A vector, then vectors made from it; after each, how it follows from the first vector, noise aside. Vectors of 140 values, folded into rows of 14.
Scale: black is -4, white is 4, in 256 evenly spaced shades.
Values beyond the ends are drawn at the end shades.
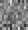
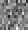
reversed.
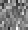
reversed.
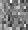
sign-scrambled.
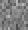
reversed, negated, shrunk.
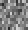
reversed.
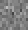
wrapped around, negated, shrunk.
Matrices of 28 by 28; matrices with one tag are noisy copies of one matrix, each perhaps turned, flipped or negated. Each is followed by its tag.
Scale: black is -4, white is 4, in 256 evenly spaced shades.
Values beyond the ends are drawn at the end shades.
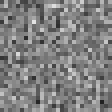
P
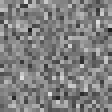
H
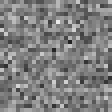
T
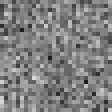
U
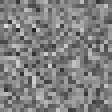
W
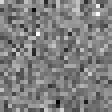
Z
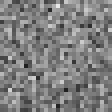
Z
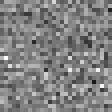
P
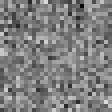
T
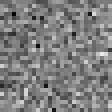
Z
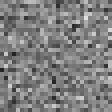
T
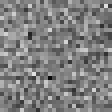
Z
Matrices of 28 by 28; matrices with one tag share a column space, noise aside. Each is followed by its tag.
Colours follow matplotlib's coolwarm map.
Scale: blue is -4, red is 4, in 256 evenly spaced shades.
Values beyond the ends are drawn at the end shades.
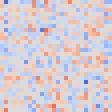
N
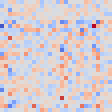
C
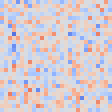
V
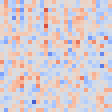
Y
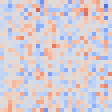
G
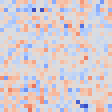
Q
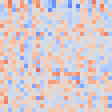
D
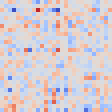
Q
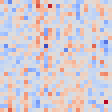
G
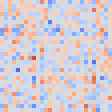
N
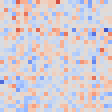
N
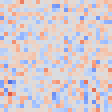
V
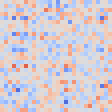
V
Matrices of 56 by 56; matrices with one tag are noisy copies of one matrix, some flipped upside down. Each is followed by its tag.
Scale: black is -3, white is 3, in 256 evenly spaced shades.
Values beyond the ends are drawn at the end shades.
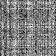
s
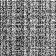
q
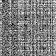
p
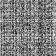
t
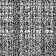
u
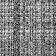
u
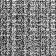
q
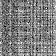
p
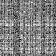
u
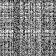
u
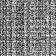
q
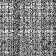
u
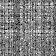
u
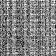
q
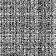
t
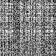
u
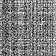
p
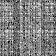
u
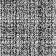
t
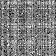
s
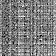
p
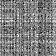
t
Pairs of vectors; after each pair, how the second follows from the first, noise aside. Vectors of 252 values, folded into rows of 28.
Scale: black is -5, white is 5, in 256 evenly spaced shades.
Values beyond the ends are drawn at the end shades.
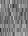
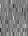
partly zeroed.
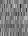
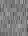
wrapped around, shrunk.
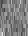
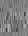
partly zeroed.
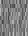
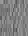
wrapped around, negated, shrunk.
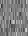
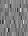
wrapped around, partly zeroed.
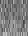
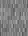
wrapped around, shrunk.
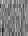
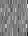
wrapped around, partly zeroed.
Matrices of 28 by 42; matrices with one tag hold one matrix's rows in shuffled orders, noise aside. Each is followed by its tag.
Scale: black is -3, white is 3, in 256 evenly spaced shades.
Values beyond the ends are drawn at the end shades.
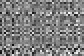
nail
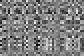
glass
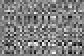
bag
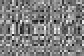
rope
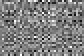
bag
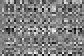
bag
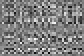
bag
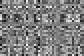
glass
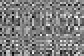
nail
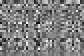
glass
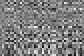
bag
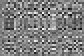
bag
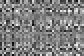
nail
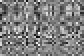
glass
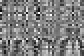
glass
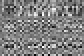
bag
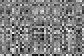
rope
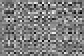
bag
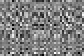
rope
